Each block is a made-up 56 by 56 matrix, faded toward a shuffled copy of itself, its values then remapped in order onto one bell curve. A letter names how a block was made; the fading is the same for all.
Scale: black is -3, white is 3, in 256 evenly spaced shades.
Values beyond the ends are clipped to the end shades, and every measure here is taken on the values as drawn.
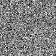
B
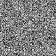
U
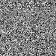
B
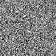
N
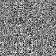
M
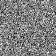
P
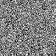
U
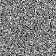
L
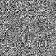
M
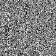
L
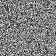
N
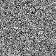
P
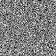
U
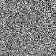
M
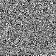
P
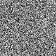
L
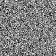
N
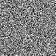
U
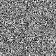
P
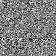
B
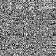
M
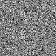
M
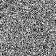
N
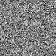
N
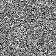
N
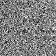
U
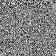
B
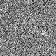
N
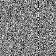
L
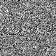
B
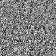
M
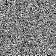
B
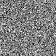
N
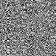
M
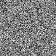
N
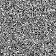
P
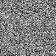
P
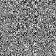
M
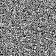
N
